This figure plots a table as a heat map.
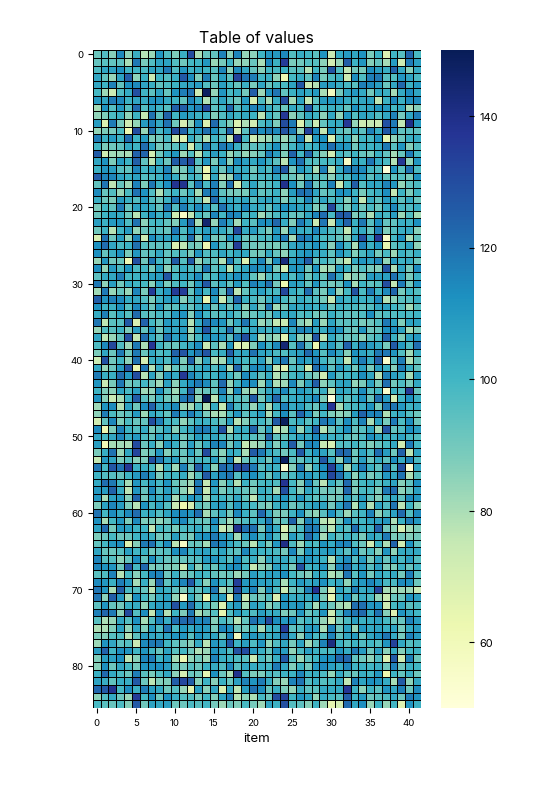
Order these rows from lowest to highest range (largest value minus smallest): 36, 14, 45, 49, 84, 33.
33, 36, 84, 49, 14, 45
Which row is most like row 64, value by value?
79
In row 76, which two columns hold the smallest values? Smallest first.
18, 4
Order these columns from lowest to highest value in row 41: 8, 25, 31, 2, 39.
2, 25, 8, 31, 39
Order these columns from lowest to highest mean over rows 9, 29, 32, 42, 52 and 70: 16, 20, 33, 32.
16, 33, 20, 32
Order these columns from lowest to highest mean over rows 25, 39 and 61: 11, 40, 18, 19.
19, 40, 11, 18
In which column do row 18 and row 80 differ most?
38
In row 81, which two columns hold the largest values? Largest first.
18, 1
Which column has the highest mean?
5
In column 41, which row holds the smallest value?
70
